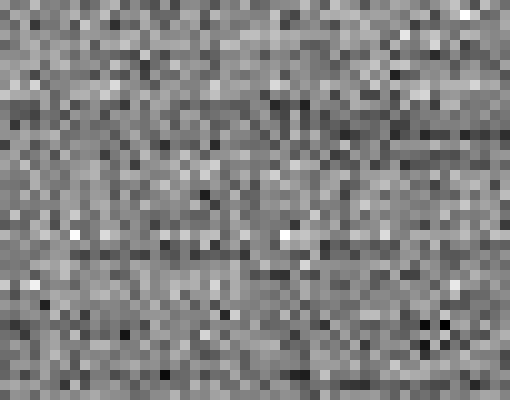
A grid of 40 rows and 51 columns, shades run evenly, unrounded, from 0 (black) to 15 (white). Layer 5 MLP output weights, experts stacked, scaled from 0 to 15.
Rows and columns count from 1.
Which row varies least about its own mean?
40
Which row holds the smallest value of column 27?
10
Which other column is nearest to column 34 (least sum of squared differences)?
49
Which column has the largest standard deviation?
43
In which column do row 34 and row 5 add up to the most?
21
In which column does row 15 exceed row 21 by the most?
35
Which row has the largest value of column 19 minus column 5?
31
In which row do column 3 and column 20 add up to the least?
34
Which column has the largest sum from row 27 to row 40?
24
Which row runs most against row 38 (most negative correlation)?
17
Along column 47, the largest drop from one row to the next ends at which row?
3
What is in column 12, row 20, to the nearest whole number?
5
